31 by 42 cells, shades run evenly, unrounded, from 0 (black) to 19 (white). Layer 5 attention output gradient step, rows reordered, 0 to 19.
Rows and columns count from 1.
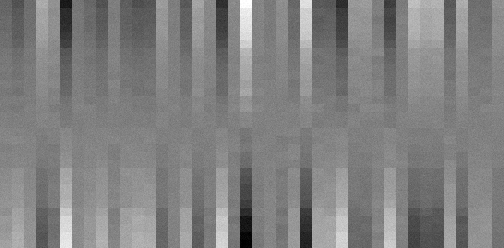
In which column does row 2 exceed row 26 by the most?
21
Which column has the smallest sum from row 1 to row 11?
6
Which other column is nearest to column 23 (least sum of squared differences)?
15
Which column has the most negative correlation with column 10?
22
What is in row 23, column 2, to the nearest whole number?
11
